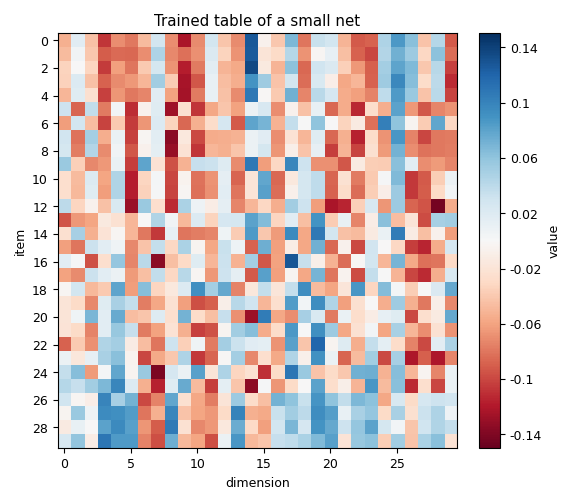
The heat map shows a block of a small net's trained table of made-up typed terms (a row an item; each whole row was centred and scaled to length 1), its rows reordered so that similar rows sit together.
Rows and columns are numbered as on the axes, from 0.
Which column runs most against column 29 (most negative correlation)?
25
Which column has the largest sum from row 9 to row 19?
17
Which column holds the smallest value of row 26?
6
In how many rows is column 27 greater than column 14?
8
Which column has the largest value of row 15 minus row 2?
9
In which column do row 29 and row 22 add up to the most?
19
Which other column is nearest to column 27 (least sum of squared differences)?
16
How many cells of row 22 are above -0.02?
17
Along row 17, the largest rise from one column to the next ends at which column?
15
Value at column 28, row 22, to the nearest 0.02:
0.02
